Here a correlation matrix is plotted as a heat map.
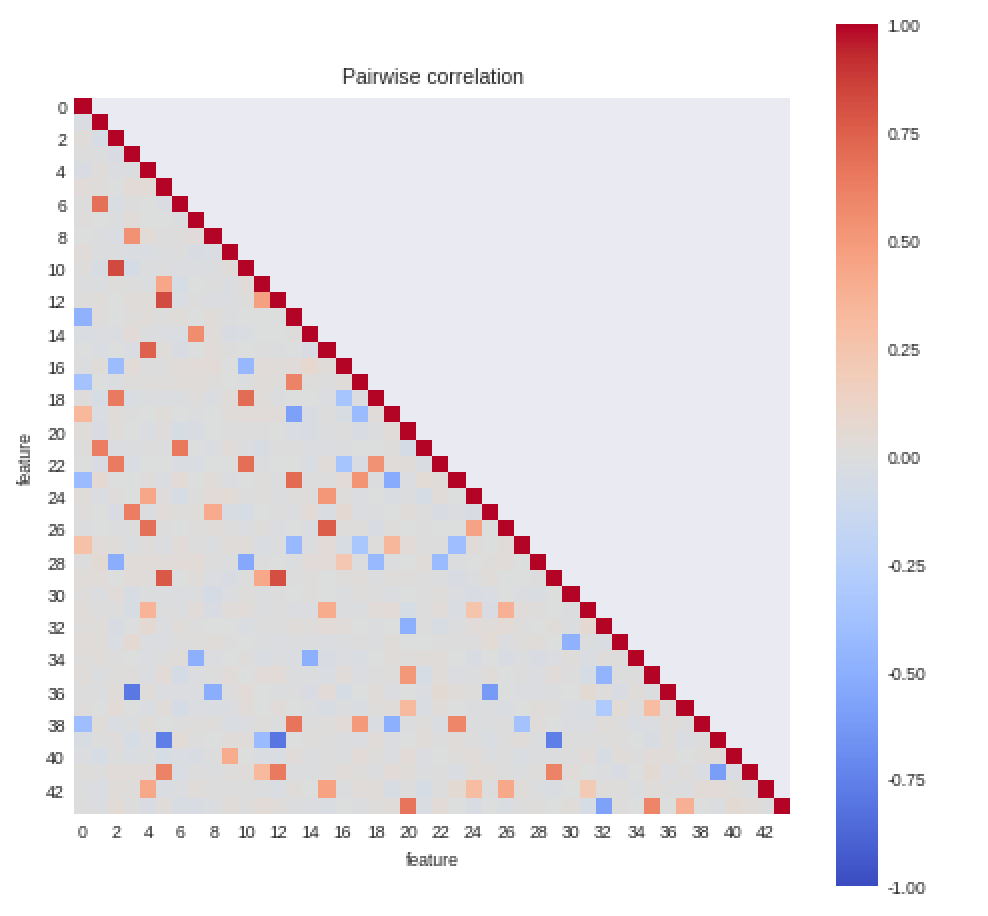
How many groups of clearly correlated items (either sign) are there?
10
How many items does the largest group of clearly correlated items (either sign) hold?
7
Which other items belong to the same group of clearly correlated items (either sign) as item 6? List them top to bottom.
1, 21
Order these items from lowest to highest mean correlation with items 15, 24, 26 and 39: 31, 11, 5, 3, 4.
5, 11, 3, 31, 4
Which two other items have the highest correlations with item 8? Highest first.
3, 25
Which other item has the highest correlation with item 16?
28
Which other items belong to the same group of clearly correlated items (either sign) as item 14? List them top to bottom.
7, 34
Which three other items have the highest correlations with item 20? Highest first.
43, 35, 37
